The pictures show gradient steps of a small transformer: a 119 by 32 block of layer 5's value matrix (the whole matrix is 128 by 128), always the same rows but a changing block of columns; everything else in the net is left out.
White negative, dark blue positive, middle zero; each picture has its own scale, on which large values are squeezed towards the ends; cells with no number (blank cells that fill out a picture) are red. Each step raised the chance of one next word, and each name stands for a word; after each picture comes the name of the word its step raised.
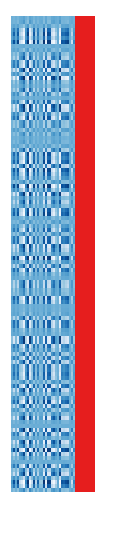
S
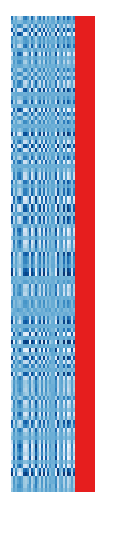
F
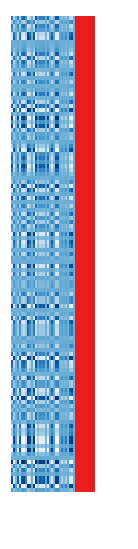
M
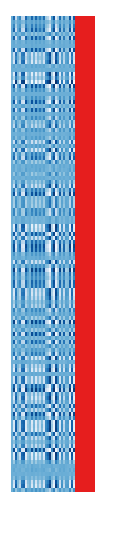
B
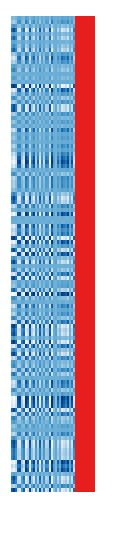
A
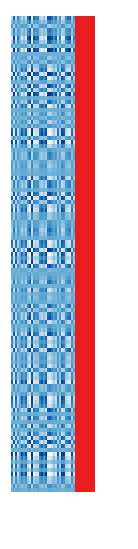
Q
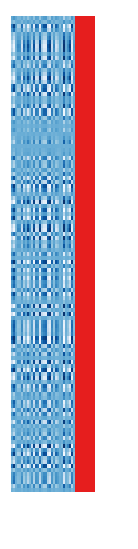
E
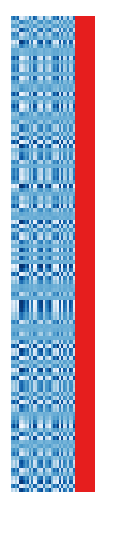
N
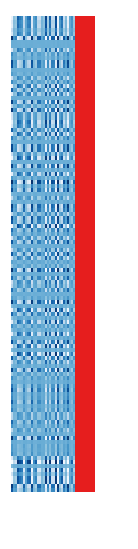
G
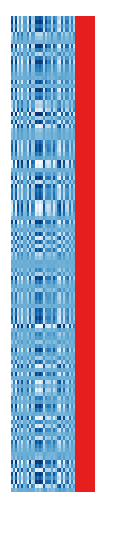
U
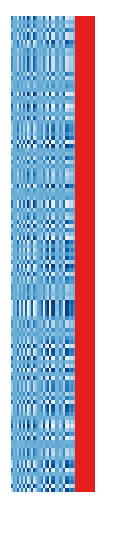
N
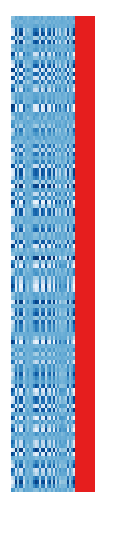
S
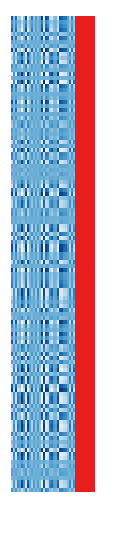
B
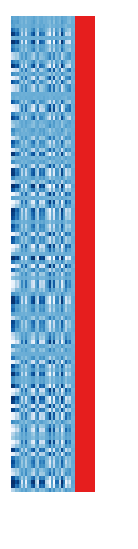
S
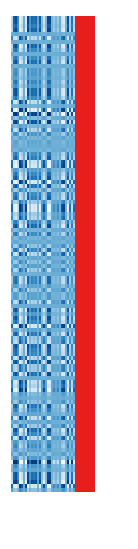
U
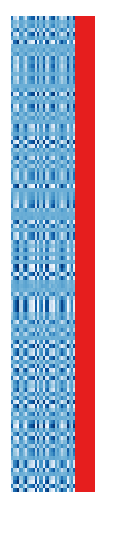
N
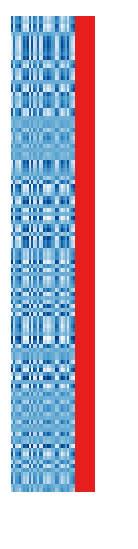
E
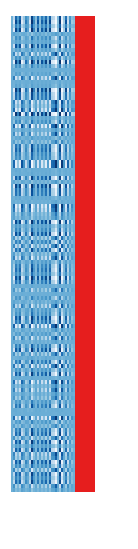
U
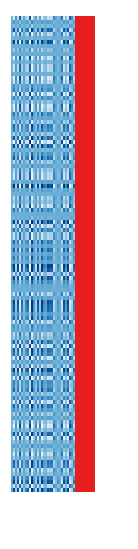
N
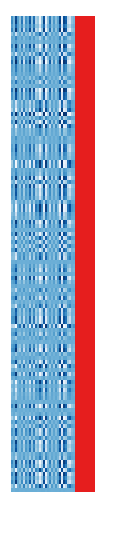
U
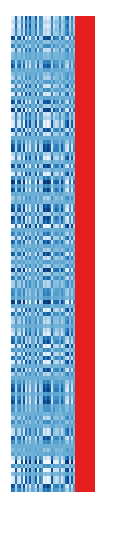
G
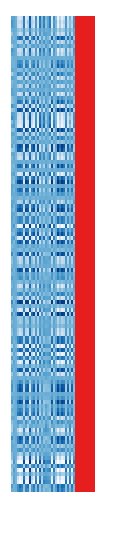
G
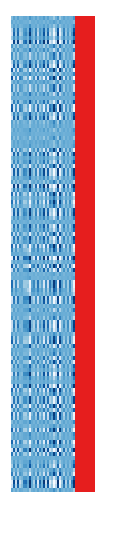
S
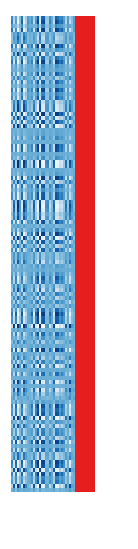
U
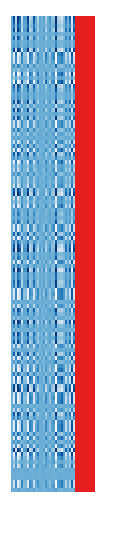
B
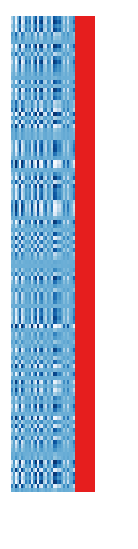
U
